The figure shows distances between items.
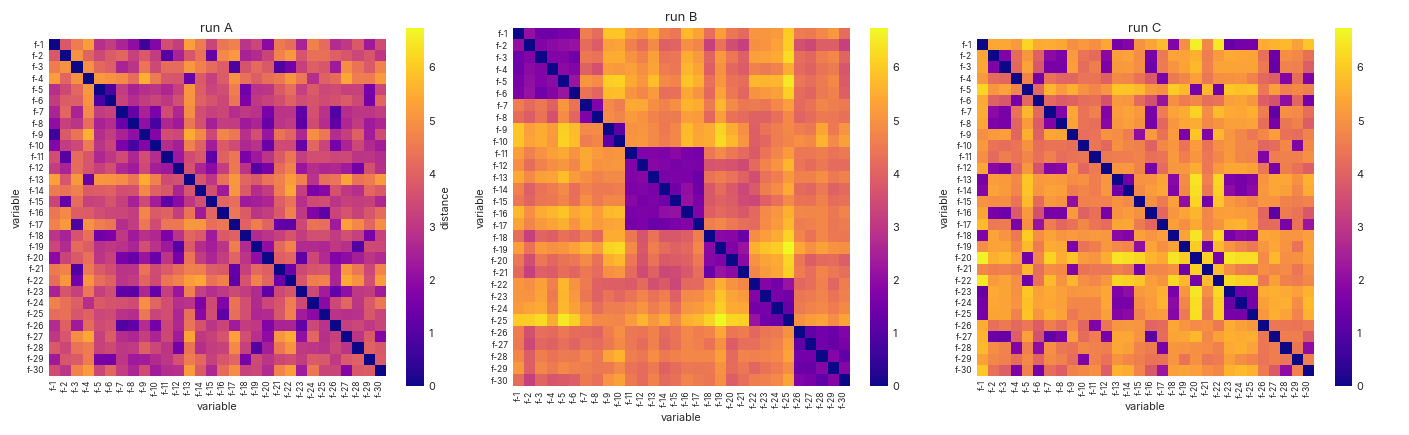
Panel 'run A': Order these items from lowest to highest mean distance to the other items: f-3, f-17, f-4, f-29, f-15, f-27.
f-15, f-29, f-27, f-3, f-17, f-4
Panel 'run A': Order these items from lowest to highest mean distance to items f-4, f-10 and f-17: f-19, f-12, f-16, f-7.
f-7, f-12, f-19, f-16
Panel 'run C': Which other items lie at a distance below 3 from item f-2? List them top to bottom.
f-3, f-7, f-8, f-12, f-16, f-27
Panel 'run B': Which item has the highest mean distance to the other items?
f-25
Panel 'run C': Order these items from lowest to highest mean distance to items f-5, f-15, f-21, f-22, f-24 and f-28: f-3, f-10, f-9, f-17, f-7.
f-9, f-17, f-10, f-3, f-7
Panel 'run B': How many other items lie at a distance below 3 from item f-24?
3
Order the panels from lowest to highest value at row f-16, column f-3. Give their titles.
run C, run A, run B
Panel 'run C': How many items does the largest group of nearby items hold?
7
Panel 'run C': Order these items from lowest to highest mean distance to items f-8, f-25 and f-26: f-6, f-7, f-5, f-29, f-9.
f-7, f-6, f-29, f-9, f-5
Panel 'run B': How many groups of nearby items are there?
7
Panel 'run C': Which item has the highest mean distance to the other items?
f-20
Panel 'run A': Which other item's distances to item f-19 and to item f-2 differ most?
f-28
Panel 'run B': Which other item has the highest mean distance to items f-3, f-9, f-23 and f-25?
f-19
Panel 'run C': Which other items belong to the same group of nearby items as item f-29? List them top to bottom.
f-10
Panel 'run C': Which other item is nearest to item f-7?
f-27
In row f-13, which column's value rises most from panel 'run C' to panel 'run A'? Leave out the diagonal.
f-1
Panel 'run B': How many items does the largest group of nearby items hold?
7
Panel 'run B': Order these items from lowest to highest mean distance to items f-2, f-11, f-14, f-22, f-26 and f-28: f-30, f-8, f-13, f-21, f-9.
f-30, f-13, f-21, f-8, f-9
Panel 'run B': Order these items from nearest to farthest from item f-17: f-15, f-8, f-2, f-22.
f-15, f-22, f-2, f-8
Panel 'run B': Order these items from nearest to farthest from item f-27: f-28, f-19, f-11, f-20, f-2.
f-28, f-2, f-20, f-11, f-19
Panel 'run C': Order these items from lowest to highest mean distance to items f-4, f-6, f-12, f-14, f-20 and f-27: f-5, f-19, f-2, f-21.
f-2, f-5, f-21, f-19
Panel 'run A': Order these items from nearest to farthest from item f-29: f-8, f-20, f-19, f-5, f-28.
f-5, f-8, f-20, f-19, f-28
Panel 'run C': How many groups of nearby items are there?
7
